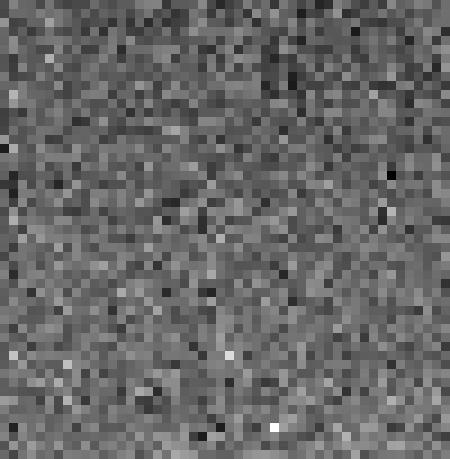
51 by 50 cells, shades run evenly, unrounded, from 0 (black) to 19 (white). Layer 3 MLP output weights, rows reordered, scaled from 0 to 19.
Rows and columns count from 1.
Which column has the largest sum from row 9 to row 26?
5
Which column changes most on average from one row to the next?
2
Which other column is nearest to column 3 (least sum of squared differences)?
11
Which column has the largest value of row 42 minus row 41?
20
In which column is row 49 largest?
39
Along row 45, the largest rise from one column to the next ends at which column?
8
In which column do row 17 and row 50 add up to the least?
1
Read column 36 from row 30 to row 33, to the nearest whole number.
10 11 10 10
